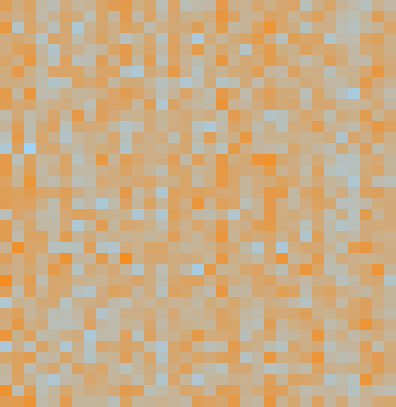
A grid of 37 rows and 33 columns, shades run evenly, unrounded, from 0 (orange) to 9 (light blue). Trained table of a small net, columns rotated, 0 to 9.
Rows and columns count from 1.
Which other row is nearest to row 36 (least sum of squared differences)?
9
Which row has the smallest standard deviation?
28
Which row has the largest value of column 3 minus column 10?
14
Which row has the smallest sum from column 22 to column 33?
18
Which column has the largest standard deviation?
1
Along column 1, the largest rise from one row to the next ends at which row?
32
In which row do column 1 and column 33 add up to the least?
3
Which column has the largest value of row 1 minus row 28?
31
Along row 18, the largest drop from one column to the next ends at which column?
15
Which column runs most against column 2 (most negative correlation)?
22
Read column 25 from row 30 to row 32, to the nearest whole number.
4 5 3
